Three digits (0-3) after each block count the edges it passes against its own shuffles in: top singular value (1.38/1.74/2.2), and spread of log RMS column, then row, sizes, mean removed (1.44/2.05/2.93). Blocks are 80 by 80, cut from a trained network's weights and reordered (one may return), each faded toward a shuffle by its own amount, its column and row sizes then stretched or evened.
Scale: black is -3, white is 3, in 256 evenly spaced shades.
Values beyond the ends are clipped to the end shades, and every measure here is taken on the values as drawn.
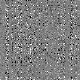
0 3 2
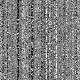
3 3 0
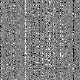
2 3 2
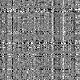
3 1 3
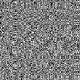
3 2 0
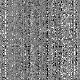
2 3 1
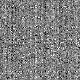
1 1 2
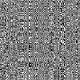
3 3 1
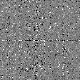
1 2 1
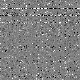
2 1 2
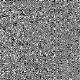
1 2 1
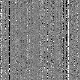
3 3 0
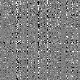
1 3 2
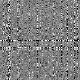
3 3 1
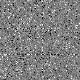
1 1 0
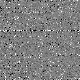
1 1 2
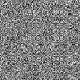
3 0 1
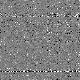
2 1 2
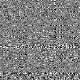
2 1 3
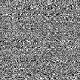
2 0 2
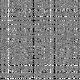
3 2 3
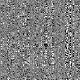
2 3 1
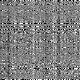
2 0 3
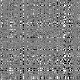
3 3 3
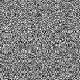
3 0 1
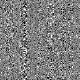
1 3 0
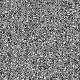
0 0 1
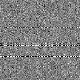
3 0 2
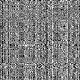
3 1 2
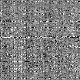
2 0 3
